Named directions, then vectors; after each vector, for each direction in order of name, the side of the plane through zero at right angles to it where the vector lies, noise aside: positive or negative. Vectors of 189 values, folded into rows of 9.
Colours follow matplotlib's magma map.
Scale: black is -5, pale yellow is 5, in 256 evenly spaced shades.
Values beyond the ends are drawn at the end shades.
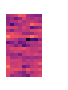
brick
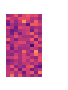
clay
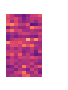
negative, negative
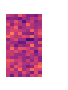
positive, negative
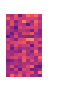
negative, positive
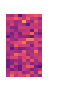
negative, positive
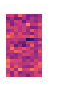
positive, negative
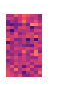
positive, positive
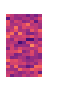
positive, negative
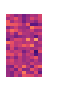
negative, negative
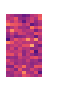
negative, negative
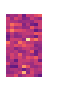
negative, negative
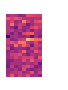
negative, positive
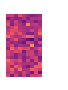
positive, negative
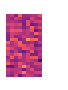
negative, negative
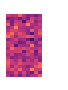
positive, negative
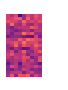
negative, positive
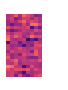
positive, positive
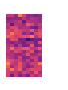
positive, negative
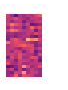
negative, negative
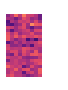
positive, positive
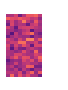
negative, positive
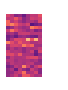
negative, negative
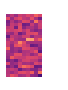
negative, positive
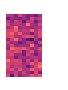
positive, negative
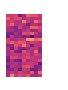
negative, positive
